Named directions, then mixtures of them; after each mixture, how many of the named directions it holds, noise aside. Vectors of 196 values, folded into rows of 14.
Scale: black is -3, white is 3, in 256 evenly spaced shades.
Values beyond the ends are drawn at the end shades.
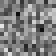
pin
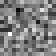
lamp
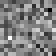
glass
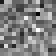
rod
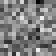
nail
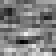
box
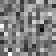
one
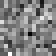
four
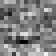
three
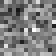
four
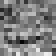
two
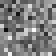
four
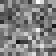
four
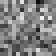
one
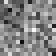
four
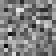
four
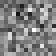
four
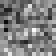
four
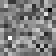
one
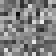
one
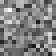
three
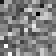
four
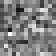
four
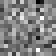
one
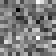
two
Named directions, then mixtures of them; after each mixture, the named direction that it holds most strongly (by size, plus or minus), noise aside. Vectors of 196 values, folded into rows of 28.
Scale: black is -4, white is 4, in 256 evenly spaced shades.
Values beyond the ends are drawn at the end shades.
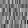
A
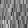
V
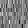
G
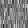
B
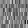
A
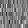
G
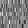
G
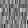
A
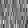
B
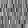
G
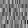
A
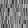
B
